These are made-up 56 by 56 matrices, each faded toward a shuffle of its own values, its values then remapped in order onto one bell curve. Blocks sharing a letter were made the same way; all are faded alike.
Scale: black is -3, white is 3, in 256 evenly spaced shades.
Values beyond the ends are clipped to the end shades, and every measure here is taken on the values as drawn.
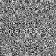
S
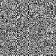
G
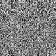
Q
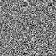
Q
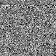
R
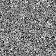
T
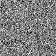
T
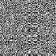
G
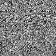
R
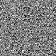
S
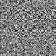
S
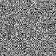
S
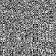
G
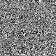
R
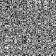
S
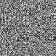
Q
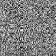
Q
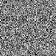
Q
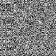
Q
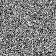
T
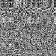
S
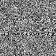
R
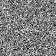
T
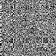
G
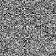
S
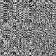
G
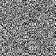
G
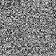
Q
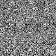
R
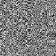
G
